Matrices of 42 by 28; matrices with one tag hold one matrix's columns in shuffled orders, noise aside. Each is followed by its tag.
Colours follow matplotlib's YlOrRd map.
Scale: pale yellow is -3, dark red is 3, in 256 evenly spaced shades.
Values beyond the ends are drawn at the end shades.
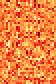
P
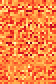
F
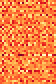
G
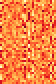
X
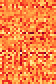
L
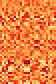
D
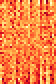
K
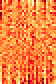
K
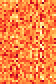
X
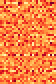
G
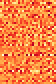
G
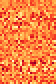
D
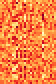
X
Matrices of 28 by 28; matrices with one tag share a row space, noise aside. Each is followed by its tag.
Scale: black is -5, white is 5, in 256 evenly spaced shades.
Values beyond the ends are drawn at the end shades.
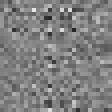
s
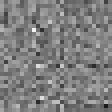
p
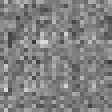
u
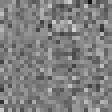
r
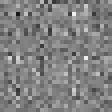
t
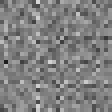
p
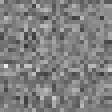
u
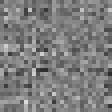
u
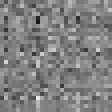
p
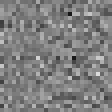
r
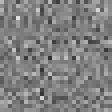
t
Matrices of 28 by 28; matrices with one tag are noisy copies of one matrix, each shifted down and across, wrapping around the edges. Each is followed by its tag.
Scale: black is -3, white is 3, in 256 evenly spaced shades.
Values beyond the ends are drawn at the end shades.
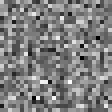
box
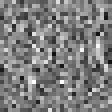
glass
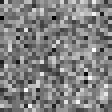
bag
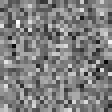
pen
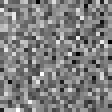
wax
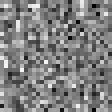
pen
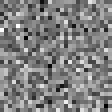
wax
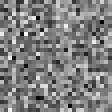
box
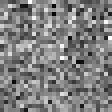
bag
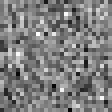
glass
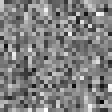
pen
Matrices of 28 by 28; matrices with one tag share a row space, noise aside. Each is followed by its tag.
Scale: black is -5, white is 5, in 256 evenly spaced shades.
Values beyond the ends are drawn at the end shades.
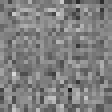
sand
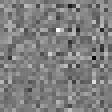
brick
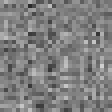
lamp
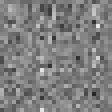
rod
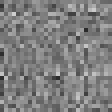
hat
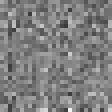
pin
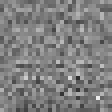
sand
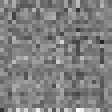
sand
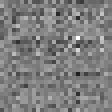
sand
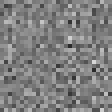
brick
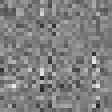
rod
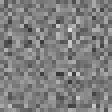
brick
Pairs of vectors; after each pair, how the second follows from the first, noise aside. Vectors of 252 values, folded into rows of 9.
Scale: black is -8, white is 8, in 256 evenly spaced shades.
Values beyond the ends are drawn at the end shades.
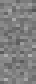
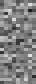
scaled up.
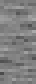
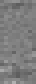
wrapped around, negated, partly zeroed.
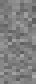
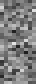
reversed, scaled up.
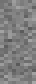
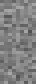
shuffled.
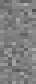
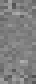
wrapped around, negated, partly zeroed.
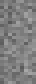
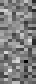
reversed, scaled up.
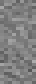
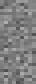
shuffled.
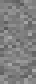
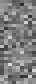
scaled up.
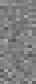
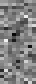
scaled up.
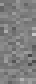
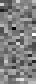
scaled up.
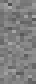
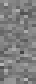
reversed, negated.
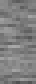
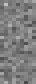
shuffled.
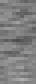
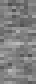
reversed, negated.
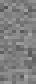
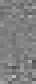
wrapped around, negated, partly zeroed.
